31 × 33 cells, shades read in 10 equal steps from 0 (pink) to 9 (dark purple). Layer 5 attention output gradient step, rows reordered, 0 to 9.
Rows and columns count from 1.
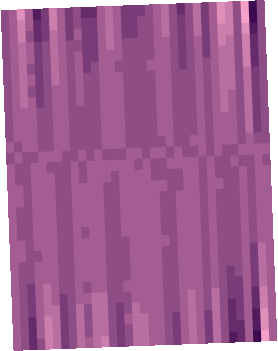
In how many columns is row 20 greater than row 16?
1
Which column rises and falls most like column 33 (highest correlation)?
30
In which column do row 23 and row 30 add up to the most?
31
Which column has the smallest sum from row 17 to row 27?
32
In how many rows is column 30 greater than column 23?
6
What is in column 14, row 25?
5
